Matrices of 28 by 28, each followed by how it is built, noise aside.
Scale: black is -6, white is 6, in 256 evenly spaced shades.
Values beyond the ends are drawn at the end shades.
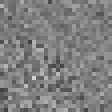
lower triangular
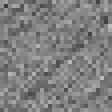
Hankel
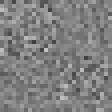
block diagonal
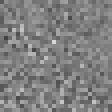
lower triangular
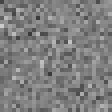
block diagonal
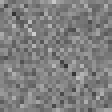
diagonal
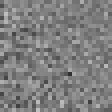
lower triangular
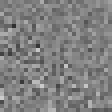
lower triangular
